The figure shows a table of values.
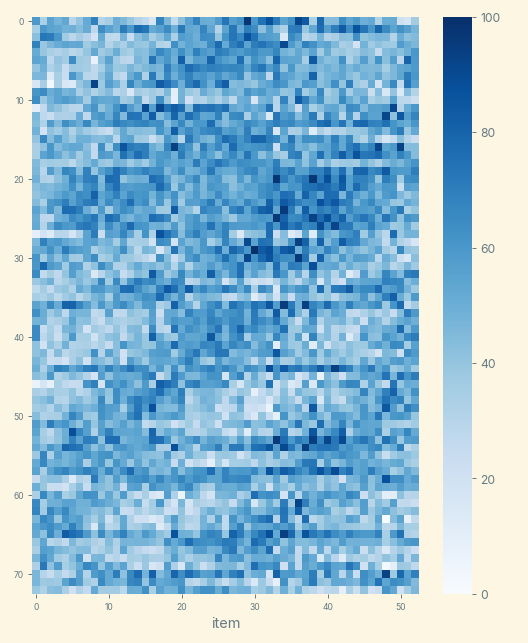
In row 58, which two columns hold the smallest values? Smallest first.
5, 42
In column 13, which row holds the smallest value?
9
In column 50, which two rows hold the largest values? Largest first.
16, 12
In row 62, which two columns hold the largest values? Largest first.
36, 34
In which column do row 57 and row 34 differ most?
33
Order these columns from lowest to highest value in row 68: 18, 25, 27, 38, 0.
18, 0, 38, 27, 25
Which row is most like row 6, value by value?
66
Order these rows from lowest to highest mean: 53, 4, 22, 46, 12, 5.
46, 4, 5, 12, 22, 53
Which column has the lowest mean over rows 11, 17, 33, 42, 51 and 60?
0
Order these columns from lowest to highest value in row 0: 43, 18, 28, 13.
13, 18, 43, 28
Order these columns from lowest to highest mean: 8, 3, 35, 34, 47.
3, 8, 47, 35, 34
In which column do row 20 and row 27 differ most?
38
